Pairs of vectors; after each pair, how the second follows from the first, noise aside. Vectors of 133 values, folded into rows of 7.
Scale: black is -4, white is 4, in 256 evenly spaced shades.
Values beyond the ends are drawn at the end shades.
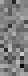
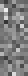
reversed, negated.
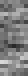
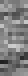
negated.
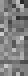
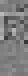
reversed, negated, partly zeroed.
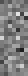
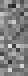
wrapped around.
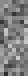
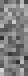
wrapped around.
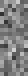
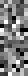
reversed, scaled up.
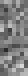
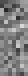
reversed, negated.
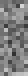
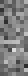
wrapped around.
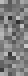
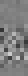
reversed, negated, partly zeroed.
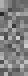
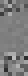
wrapped around, negated, partly zeroed.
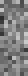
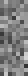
reversed, negated.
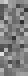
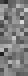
negated.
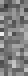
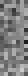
reversed, negated.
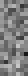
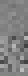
wrapped around, partly zeroed.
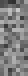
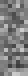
reversed, negated.
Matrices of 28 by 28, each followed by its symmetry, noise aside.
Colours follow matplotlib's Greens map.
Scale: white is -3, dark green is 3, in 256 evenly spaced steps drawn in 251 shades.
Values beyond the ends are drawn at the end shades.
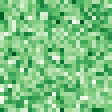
symmetric across the other diagonal.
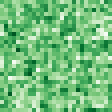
symmetric.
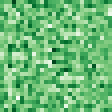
mirrored top to bottom.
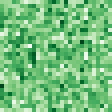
mirrored top to bottom.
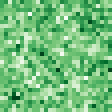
symmetric across the other diagonal.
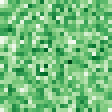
symmetric across the other diagonal.
